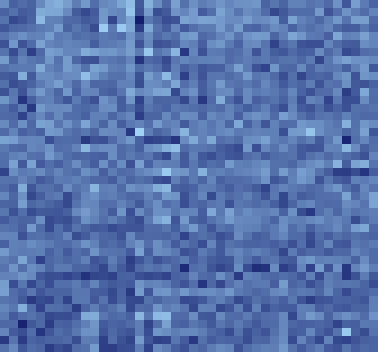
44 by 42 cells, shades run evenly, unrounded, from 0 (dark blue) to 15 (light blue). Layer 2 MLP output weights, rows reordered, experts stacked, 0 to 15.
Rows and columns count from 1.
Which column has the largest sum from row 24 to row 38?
19
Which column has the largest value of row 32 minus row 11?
16
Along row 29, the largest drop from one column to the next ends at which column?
42
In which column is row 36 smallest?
23
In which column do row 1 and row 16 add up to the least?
30
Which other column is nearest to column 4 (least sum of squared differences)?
2
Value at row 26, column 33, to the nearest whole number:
6
